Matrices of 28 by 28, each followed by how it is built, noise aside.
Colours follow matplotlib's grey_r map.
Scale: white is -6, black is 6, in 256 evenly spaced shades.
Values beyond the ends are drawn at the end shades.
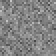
Toeplitz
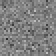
uneven columns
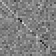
diagonal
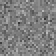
noise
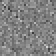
diagonal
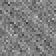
Toeplitz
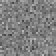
noise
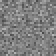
repeating columns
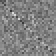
diagonal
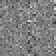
uneven columns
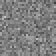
noise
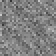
Toeplitz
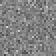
noise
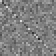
diagonal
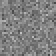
noise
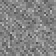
Toeplitz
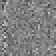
uneven columns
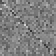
diagonal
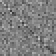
diagonal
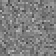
noise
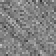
Toeplitz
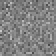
repeating columns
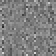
uneven columns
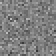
noise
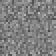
repeating columns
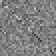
diagonal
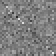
diagonal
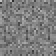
repeating columns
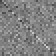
diagonal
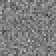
noise
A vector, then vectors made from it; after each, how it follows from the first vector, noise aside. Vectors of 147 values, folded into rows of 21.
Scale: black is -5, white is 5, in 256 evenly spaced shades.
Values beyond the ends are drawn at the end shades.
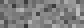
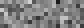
reversed.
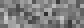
reversed.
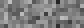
reversed.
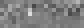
wrapped around, negated, partly zeroed.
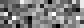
wrapped around, scaled up.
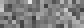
wrapped around.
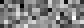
wrapped around, scaled up.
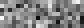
wrapped around, scaled up.
